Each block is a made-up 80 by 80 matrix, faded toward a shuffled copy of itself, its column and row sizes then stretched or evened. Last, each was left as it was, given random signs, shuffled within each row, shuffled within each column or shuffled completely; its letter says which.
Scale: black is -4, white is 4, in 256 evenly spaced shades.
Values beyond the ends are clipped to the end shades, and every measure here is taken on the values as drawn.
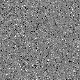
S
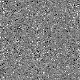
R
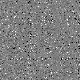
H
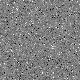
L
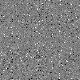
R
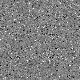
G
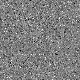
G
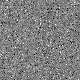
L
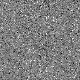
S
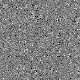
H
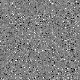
H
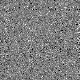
R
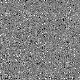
R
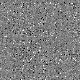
R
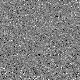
G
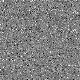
G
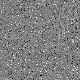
S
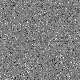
L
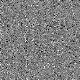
R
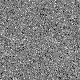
L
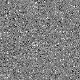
H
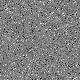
L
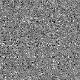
H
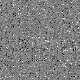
H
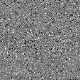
G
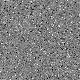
L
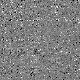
H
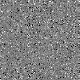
H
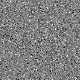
G
